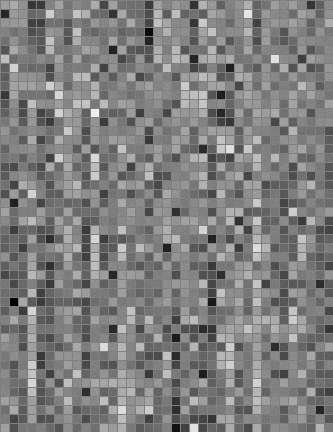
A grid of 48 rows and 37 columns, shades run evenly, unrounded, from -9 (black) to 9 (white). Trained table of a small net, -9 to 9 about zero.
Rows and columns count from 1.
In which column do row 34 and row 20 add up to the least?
24
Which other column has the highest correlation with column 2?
10
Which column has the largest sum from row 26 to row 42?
29
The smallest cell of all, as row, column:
34, 2
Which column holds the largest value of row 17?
26
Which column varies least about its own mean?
30
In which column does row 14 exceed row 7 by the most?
22
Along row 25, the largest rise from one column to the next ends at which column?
35
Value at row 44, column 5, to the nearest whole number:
-3
